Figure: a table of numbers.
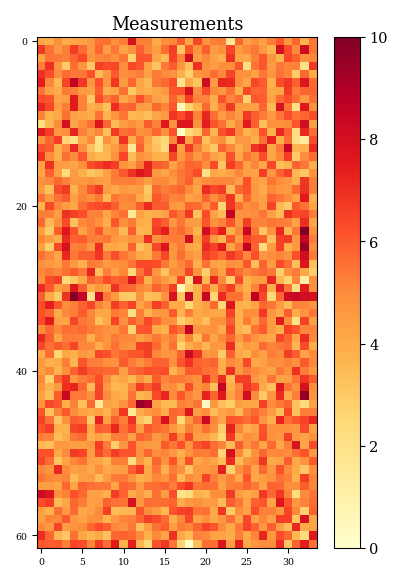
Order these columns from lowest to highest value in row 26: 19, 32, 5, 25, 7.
19, 25, 5, 7, 32
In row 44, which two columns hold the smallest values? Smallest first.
20, 7
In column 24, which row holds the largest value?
61
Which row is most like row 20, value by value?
15
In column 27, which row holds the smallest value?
25
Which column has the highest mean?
32
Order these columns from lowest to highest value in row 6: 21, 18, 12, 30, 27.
12, 21, 27, 30, 18
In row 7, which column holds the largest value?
4
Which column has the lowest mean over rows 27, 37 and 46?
17
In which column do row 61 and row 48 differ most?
18
